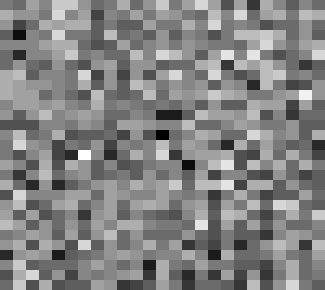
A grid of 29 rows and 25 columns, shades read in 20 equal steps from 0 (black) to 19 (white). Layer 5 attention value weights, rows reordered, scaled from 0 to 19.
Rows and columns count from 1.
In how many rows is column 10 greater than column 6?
8
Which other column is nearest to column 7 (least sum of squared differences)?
4
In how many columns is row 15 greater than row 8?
9
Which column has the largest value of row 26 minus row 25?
15
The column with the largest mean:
16
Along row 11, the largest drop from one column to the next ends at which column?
23
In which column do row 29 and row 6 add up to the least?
10
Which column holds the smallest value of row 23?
17
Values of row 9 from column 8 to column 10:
7 11 7
